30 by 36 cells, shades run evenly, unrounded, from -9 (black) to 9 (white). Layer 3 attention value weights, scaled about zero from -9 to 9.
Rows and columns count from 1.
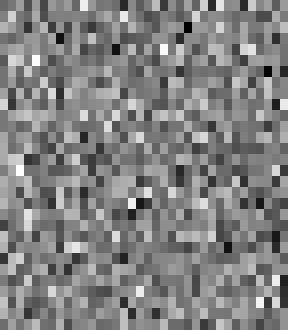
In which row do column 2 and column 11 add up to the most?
11
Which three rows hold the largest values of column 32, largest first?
5, 1, 25
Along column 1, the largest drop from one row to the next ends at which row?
24
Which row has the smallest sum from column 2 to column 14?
3
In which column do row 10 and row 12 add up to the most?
36
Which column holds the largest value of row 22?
15
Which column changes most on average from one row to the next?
23
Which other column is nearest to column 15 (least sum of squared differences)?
30
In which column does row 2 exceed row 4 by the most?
16
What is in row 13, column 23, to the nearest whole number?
2
